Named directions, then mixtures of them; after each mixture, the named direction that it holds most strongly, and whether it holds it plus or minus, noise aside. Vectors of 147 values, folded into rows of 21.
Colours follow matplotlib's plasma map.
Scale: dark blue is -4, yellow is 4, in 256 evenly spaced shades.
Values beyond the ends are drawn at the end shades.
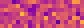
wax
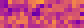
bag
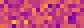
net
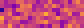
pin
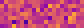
net, minus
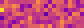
pin, minus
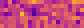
wax, plus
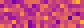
wax, plus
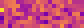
pin, minus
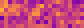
bag, minus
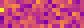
pin, minus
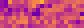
bag, plus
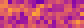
bag, minus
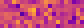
wax, minus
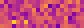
net, plus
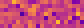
wax, minus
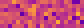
wax, minus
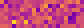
net, plus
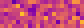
wax, plus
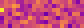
pin, minus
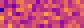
pin, plus
